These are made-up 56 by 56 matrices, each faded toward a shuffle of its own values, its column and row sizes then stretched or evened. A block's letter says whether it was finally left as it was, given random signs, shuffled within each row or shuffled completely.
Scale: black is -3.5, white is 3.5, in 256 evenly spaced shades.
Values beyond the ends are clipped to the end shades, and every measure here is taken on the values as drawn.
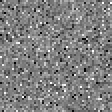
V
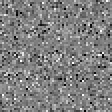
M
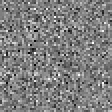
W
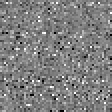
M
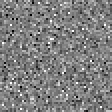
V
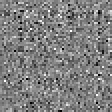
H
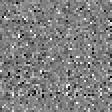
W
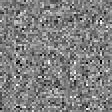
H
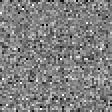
M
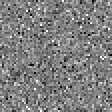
V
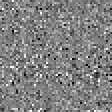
W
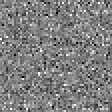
M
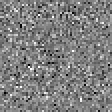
M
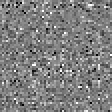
H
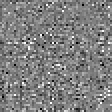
H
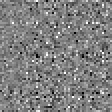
H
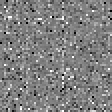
W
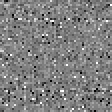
M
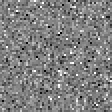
V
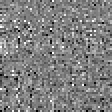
H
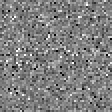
M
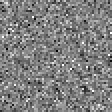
V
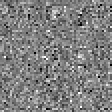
H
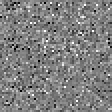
M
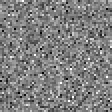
V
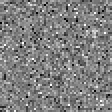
V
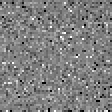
M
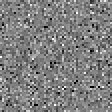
H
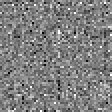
H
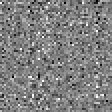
W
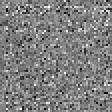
W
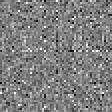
H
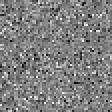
M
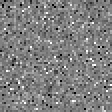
V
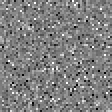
V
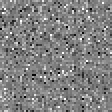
W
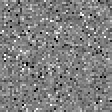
V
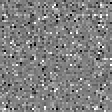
W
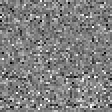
M
